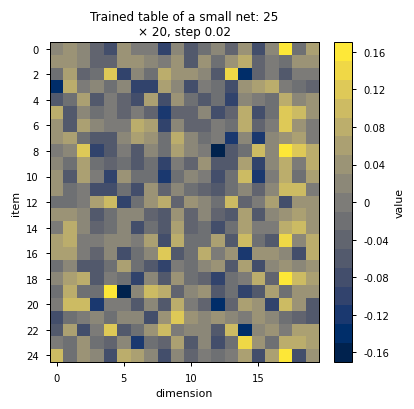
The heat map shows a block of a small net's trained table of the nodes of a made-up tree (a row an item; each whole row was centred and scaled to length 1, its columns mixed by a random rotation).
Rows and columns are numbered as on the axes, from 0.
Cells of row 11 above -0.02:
9
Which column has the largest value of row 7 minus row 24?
18
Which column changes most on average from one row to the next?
14
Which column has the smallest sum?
12
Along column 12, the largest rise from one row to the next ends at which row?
21
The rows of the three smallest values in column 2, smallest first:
22, 17, 2
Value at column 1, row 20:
0.1
